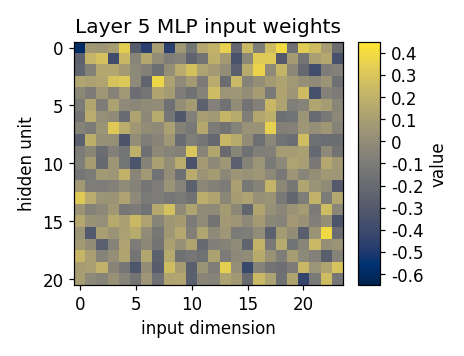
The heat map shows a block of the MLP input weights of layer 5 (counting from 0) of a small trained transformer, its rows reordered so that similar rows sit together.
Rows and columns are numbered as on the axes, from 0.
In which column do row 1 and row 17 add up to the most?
16
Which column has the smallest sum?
23
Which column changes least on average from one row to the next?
8
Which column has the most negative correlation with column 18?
6
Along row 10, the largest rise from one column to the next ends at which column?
11
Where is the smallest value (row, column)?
0, 0
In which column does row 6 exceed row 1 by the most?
14
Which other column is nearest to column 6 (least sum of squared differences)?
19
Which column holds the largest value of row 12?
17
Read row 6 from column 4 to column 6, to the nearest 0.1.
-0.2 0.1 0
